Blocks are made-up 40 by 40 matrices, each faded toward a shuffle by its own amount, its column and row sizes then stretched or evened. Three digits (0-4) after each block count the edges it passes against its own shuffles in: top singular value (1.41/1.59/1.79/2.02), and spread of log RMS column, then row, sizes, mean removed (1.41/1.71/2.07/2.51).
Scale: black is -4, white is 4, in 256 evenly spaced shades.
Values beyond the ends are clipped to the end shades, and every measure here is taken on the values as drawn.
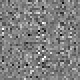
2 2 1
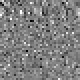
2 0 1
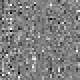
1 4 0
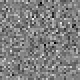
2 0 0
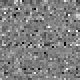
1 0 3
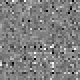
0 2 2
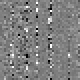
1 4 0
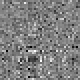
3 1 2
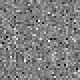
2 0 0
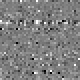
1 0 3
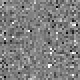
1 2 0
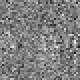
1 1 0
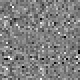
2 1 2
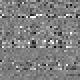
4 0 4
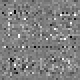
0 1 3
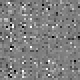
1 2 3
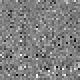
0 1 2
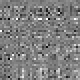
4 1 4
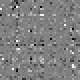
1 3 1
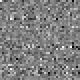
1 0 3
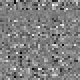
2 2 4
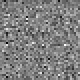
2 1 1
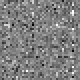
0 2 0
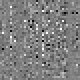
0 4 1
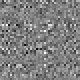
4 2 3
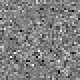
0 0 1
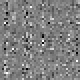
1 3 1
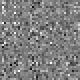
1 2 2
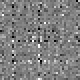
2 3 3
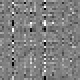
4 4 0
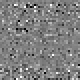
0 0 4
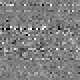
2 0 4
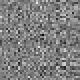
4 2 1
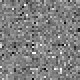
0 0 1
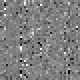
0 3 0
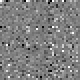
2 2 2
